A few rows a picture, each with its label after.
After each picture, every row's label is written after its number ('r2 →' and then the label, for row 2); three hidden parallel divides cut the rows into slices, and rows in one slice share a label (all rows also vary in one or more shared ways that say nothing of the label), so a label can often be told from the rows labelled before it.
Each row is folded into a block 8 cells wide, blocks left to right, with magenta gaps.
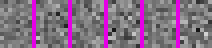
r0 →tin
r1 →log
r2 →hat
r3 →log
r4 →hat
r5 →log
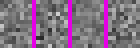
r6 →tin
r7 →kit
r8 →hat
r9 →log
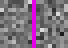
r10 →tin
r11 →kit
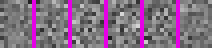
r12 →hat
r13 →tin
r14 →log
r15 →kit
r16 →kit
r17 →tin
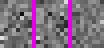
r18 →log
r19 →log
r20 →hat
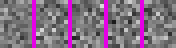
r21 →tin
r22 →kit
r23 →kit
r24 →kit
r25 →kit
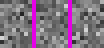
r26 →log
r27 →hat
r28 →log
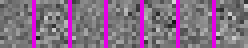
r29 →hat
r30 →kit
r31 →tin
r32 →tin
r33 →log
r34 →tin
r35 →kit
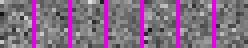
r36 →kit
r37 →tin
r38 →hat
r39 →hat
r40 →log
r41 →hat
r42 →hat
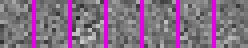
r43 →tin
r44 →tin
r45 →kit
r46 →tin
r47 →tin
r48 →tin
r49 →hat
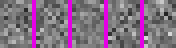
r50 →hat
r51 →kit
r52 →hat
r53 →log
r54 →log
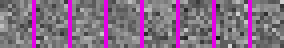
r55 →tin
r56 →kit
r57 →hat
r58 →hat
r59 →log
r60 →kit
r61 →kit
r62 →log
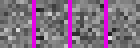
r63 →kit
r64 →kit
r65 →log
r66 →log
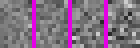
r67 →hat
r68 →hat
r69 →log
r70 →log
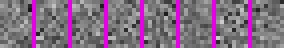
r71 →tin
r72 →log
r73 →tin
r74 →log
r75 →log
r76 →tin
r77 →log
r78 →hat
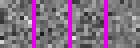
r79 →kit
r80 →hat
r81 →log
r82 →hat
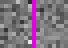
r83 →hat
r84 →hat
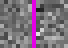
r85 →hat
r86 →kit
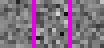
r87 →hat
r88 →kit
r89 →tin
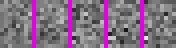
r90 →tin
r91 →tin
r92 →kit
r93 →log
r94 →log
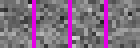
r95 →hat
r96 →hat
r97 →log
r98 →tin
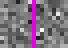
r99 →log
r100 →kit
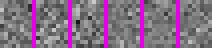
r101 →tin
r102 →kit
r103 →tin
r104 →hat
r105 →tin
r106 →hat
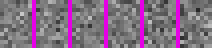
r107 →hat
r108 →hat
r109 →hat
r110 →tin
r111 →tin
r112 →kit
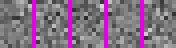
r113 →hat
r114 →log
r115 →kit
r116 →hat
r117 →kit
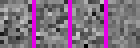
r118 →log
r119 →kit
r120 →log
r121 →hat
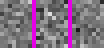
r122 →hat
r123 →kit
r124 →hat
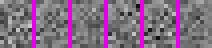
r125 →kit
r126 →log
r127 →tin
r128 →log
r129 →log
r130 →tin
